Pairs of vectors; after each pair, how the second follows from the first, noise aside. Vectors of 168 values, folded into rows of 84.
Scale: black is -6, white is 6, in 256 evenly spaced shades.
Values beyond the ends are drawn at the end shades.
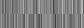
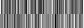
wrapped around, scaled up.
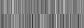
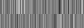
shuffled.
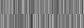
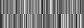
wrapped around, scaled up.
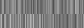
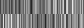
wrapped around, scaled up.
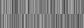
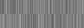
wrapped around, negated, shrunk.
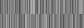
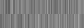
wrapped around, negated, shrunk.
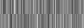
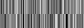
wrapped around, negated, scaled up.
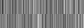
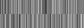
reversed, negated.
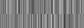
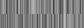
negated.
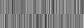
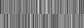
reversed, negated.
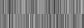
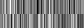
wrapped around, negated, scaled up.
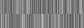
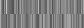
shuffled.
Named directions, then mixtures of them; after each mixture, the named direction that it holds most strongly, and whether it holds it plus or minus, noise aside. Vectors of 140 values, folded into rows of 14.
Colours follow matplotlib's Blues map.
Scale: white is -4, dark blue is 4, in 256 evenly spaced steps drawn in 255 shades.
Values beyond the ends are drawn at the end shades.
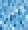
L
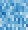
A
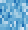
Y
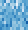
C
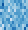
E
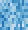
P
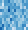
E, minus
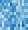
P, minus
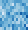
A, minus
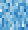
Y, minus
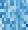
E, plus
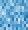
A, minus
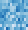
P, plus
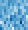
L, plus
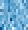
E, minus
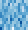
L, plus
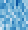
C, minus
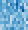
C, minus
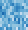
A, plus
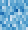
L, minus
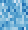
Y, minus
